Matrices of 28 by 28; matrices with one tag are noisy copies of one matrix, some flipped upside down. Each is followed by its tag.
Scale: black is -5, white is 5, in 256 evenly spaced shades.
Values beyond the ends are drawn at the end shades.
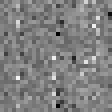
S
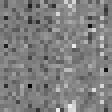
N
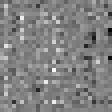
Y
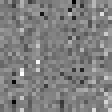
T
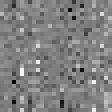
T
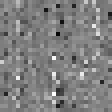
S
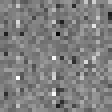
S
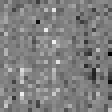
Y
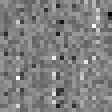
S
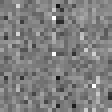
S
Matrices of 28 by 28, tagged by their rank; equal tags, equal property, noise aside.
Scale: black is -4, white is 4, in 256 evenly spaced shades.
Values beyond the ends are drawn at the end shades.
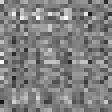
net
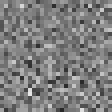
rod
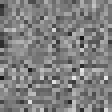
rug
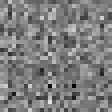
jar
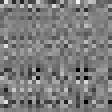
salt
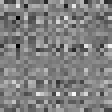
salt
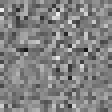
rug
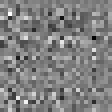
jar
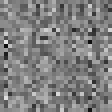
jar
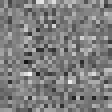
jar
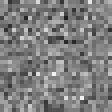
jar
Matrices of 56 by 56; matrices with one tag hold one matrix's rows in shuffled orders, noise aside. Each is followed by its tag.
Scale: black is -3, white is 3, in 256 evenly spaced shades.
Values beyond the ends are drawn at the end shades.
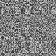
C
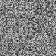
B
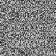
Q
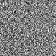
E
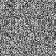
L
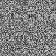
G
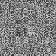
G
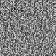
E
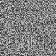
Q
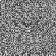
C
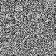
L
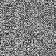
L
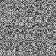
B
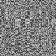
C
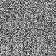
L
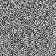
E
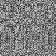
L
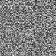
B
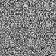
G
